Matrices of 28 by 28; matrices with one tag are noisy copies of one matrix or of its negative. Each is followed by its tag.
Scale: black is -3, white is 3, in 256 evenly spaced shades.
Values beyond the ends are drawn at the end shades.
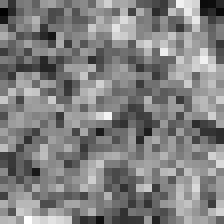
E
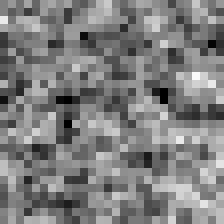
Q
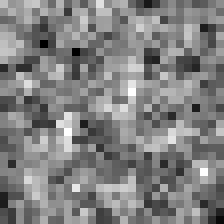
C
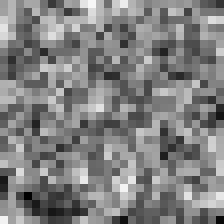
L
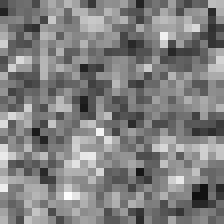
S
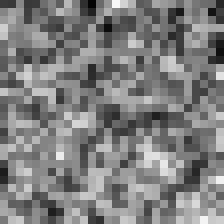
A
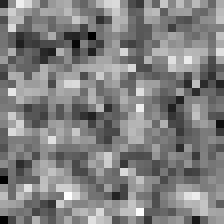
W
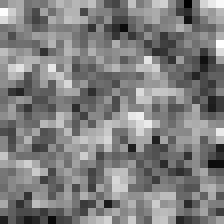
E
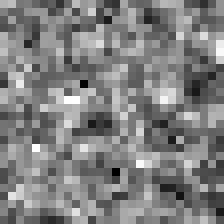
Q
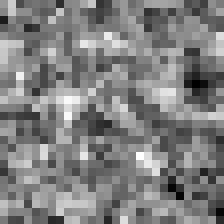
Q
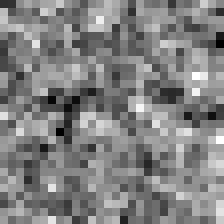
Q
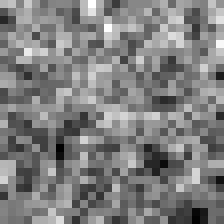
A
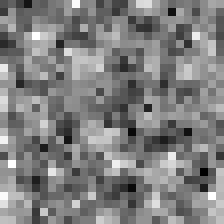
C
